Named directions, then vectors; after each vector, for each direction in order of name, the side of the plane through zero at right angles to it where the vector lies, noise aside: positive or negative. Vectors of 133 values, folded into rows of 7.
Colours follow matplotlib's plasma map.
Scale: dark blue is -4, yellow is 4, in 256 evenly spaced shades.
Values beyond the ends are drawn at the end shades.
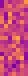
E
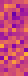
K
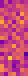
positive, negative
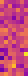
negative, positive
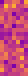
positive, positive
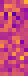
positive, positive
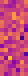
positive, negative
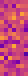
positive, negative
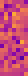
negative, negative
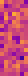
negative, negative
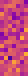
negative, positive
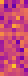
negative, negative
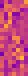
positive, positive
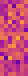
positive, negative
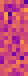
negative, negative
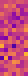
negative, positive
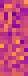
positive, positive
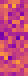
negative, positive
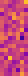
positive, negative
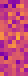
positive, negative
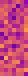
negative, positive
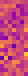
negative, positive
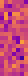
negative, negative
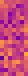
negative, positive
